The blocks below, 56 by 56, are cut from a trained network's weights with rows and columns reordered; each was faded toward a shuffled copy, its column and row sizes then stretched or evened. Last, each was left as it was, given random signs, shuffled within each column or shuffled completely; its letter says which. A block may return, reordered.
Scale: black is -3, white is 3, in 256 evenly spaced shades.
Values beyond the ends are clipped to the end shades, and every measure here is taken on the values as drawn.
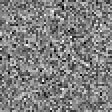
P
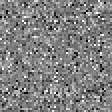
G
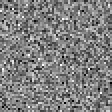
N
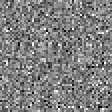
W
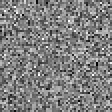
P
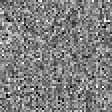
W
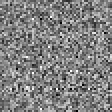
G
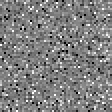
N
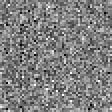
P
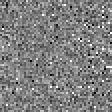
P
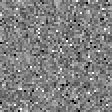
N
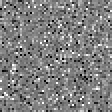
N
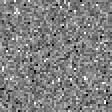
N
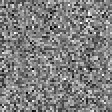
G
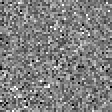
N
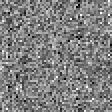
P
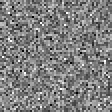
N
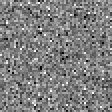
P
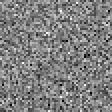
P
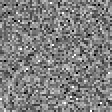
N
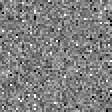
P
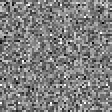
G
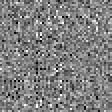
W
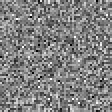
G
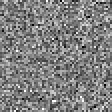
G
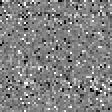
G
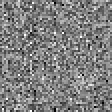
P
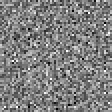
G
